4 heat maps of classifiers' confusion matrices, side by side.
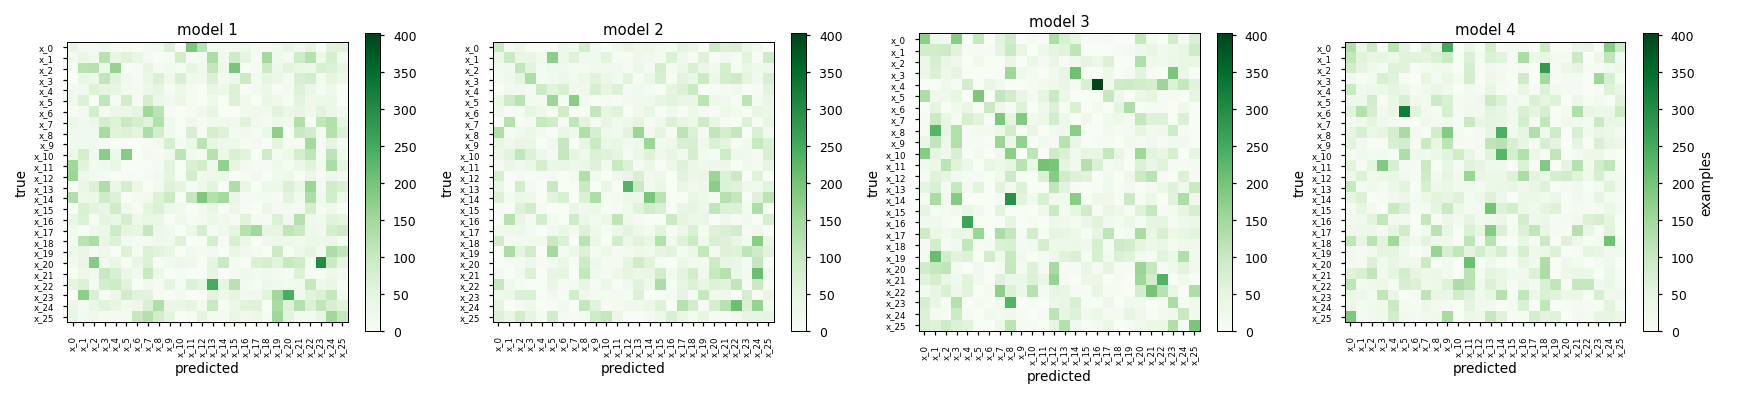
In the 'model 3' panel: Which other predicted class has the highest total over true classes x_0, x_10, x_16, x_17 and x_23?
x_8
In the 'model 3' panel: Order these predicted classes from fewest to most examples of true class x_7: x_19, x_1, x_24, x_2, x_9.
x_19, x_2, x_24, x_1, x_9
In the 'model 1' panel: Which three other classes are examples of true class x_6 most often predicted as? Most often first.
x_7, x_8, x_2
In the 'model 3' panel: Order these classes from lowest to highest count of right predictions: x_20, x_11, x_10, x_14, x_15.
x_15, x_10, x_20, x_14, x_11
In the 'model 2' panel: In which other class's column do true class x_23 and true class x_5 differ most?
x_7
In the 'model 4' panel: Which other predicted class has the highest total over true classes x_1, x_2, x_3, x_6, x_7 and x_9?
x_18
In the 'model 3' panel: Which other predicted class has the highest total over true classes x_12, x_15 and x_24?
x_21
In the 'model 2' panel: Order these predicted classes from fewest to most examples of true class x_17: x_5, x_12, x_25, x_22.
x_25, x_5, x_12, x_22
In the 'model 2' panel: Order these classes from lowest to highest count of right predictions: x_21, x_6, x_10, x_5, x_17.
x_17, x_10, x_6, x_21, x_5
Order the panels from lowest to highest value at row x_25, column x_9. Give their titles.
model 3, model 1, model 2, model 4
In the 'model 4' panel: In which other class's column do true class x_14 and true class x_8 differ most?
x_9
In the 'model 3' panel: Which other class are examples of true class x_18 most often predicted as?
x_4
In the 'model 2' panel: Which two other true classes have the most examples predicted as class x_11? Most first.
x_16, x_18
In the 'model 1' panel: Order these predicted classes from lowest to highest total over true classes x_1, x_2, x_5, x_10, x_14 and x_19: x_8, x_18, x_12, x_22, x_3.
x_8, x_12, x_18, x_22, x_3
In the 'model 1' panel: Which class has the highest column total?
x_24
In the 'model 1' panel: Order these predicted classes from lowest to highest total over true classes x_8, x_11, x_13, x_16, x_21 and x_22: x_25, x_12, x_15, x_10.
x_10, x_12, x_25, x_15
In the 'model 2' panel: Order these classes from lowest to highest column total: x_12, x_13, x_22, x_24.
x_12, x_13, x_22, x_24
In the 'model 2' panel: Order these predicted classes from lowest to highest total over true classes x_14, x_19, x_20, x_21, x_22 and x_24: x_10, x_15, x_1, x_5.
x_10, x_1, x_5, x_15
